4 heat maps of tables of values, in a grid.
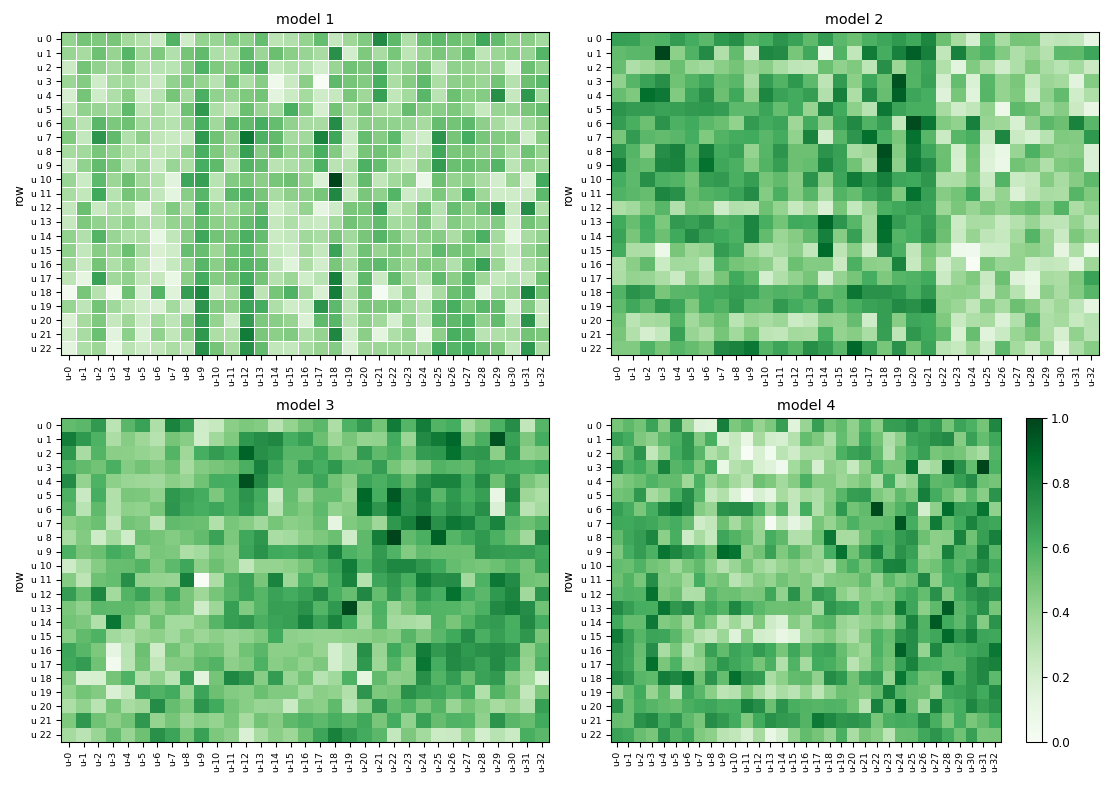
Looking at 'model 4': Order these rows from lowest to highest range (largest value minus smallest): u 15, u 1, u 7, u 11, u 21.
u 21, u 11, u 1, u 15, u 7
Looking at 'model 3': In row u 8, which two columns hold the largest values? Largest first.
u-22, u-25
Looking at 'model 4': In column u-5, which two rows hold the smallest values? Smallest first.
u 19, u 10
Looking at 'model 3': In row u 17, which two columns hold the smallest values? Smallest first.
u-3, u-18
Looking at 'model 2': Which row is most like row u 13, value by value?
u 14
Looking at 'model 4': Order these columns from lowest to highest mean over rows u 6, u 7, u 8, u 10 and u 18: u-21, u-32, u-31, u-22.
u-21, u-32, u-22, u-31
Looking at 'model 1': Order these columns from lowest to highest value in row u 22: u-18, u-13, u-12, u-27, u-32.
u-32, u-18, u-13, u-27, u-12
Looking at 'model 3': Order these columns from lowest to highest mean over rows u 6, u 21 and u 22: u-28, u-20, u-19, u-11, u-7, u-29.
u-29, u-28, u-11, u-19, u-7, u-20
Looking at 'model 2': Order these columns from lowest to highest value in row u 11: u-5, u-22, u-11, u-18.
u-22, u-5, u-11, u-18
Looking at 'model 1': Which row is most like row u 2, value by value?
u 13
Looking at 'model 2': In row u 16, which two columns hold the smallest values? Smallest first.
u-24, u-31
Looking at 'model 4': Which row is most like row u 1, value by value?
u 22
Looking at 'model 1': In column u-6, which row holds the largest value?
u 18
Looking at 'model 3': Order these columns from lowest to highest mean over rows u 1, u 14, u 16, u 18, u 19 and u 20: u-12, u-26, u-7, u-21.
u-7, u-21, u-12, u-26
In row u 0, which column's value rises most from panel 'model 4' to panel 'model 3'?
u-7
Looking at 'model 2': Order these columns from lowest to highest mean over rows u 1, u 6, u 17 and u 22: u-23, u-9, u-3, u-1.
u-23, u-1, u-9, u-3
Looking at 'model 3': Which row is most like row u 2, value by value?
u 4
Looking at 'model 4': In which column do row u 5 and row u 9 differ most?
u-10
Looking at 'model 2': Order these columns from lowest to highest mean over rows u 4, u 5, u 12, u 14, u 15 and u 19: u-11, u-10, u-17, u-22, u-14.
u-22, u-17, u-11, u-10, u-14
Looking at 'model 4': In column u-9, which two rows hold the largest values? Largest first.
u 9, u 0
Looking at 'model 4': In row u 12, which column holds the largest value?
u-3
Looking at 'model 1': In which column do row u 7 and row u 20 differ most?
u-31
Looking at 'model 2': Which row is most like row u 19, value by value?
u 0
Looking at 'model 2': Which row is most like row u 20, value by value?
u 2
